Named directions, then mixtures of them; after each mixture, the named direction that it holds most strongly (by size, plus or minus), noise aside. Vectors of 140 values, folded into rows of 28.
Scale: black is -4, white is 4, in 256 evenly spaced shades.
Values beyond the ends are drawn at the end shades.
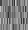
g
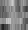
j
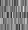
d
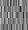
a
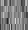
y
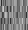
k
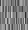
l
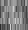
y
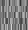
a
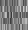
d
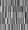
l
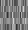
d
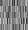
g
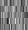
y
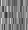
k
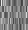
k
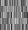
y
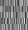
l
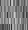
a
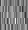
l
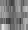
j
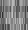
j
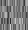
k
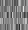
d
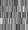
d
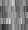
j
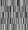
k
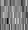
y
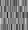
a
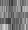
j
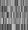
d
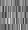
l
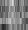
j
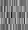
l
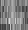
j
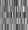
d
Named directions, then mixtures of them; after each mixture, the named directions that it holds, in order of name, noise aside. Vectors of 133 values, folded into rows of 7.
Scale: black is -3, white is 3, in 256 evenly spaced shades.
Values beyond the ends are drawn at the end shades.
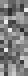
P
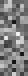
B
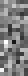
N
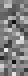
B, P.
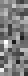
N.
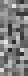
N.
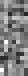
N, P.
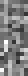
N, P.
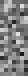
B, N.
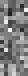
P.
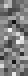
B, P.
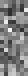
P.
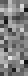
B, P.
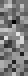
B.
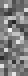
B, P.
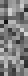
P.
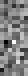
N.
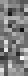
N, P.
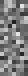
B, N.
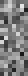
B, P.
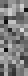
P.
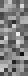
B, N.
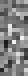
N.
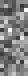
N, P.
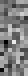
N.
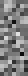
B, N.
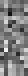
N, P.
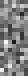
N.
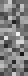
B.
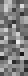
B, N.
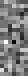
N.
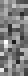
N.
